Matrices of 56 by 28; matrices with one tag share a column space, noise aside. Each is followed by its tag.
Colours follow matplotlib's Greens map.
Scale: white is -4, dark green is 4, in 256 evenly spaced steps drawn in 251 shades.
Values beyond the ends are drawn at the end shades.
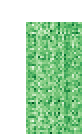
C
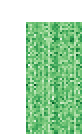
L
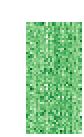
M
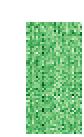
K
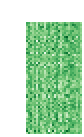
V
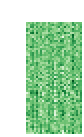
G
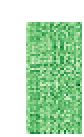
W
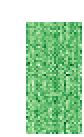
W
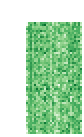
M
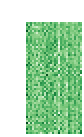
W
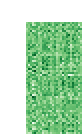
W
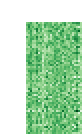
K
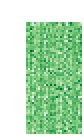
M
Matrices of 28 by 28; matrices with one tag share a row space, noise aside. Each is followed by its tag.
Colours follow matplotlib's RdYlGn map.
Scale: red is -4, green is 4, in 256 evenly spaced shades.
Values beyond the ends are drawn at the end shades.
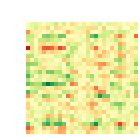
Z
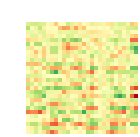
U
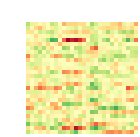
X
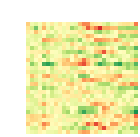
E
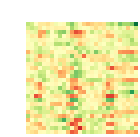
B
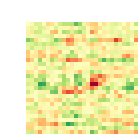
X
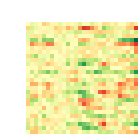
E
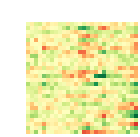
E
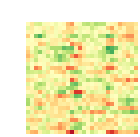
B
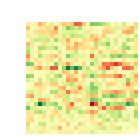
X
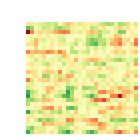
Z
